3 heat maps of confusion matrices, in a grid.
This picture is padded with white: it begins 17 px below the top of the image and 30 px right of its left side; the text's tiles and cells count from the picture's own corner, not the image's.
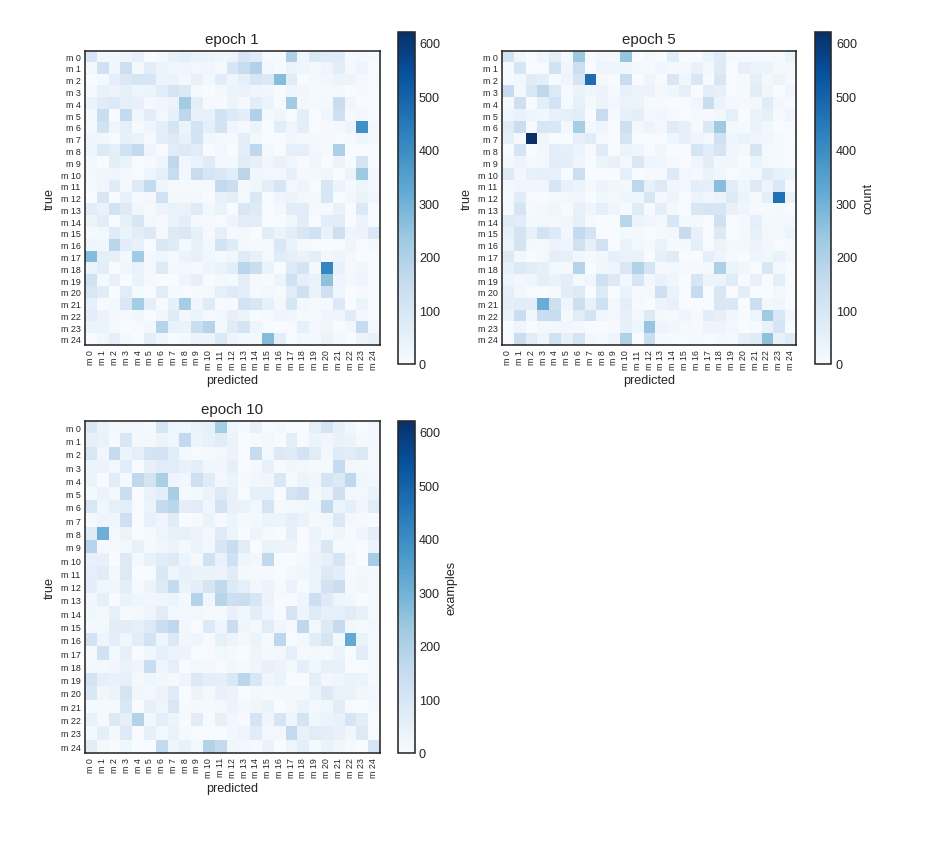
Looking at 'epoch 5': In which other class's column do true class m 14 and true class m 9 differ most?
m 10
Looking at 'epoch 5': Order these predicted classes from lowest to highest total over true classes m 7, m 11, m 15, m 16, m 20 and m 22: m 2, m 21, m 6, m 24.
m 24, m 21, m 6, m 2
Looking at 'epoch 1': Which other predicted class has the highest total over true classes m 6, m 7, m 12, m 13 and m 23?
m 9
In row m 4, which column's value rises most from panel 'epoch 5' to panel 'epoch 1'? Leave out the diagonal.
m 8
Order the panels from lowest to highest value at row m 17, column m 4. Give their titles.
epoch 10, epoch 5, epoch 1
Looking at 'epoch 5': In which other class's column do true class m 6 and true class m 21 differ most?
m 3
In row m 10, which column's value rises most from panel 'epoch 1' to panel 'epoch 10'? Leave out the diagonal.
m 24
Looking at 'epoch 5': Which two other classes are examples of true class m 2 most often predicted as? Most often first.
m 7, m 10
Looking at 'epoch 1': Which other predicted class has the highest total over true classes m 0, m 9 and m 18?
m 20
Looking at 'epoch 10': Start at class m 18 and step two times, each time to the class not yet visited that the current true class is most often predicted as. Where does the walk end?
m 7
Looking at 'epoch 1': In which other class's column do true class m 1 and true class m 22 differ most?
m 14
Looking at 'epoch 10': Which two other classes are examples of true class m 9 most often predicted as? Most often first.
m 0, m 12
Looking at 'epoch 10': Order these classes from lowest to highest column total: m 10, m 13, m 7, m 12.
m 13, m 10, m 12, m 7
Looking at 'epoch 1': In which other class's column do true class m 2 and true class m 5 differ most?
m 16
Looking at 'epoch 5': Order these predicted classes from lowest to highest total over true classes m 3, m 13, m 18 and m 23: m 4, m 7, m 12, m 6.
m 7, m 4, m 6, m 12
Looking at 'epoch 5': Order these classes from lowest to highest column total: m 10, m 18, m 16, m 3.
m 16, m 3, m 10, m 18
